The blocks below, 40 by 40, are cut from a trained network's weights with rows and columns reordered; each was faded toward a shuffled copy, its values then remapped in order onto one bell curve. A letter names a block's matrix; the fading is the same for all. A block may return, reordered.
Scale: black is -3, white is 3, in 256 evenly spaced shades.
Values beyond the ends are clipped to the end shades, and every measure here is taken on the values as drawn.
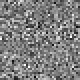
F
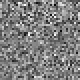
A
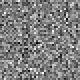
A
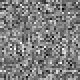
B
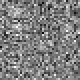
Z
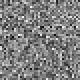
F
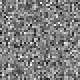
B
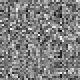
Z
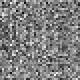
Z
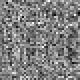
Z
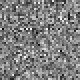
F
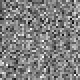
A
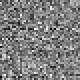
F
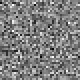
A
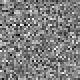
F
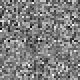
F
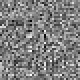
A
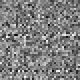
F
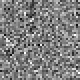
B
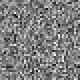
A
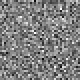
Z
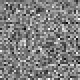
B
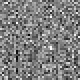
Z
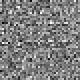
A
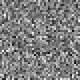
F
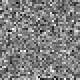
F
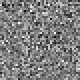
F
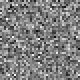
B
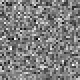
F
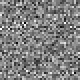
B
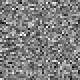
B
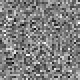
B
